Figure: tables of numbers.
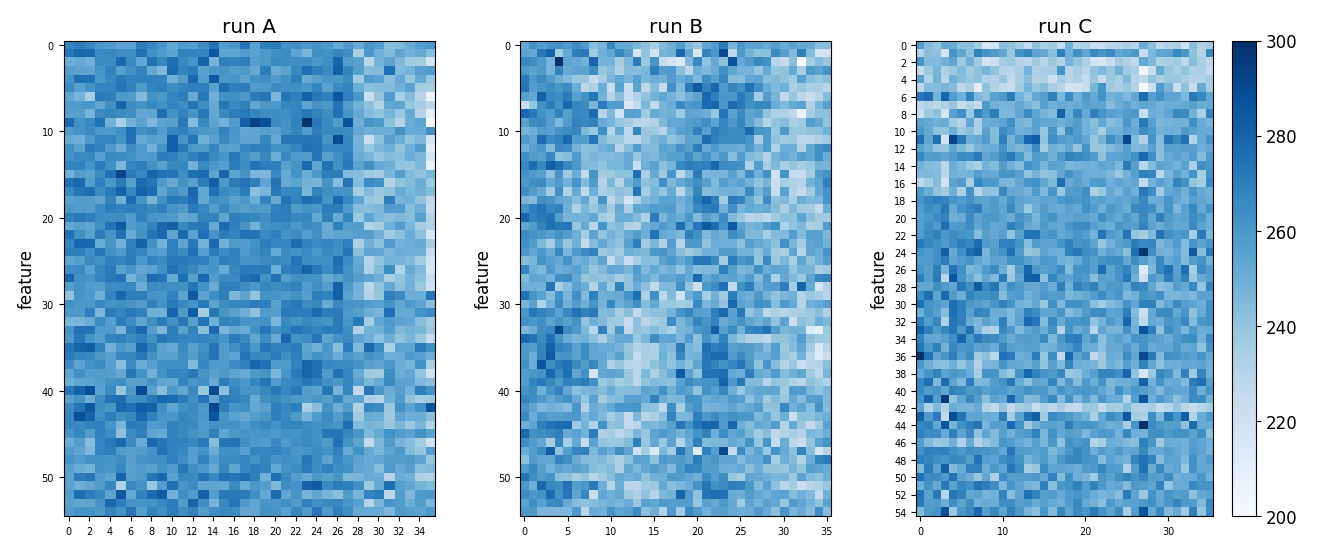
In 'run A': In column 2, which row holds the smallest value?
6
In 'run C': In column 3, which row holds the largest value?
41
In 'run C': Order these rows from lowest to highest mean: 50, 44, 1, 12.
12, 1, 50, 44
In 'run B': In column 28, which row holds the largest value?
33
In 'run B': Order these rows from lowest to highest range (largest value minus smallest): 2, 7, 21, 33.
21, 7, 33, 2
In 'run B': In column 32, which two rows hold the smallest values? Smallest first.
2, 8
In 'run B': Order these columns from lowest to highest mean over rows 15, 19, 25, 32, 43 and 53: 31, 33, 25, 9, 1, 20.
31, 33, 9, 25, 1, 20
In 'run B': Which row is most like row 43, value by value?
32
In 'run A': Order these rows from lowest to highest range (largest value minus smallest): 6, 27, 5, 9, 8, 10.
10, 5, 27, 8, 6, 9
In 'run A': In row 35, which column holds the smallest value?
31
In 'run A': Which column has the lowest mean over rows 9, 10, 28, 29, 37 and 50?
35
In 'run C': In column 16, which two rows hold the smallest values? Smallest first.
4, 42
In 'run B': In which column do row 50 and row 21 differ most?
24
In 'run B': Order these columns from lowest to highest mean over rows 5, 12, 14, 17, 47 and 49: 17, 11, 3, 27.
11, 17, 27, 3
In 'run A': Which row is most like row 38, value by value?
18
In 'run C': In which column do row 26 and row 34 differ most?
27
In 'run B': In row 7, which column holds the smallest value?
12
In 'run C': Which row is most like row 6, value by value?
39
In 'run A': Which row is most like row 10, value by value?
54
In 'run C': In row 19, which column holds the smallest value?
13
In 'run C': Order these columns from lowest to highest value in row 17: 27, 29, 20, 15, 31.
29, 15, 31, 20, 27
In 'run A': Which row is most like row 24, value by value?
44
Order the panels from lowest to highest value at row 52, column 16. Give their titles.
run B, run C, run A
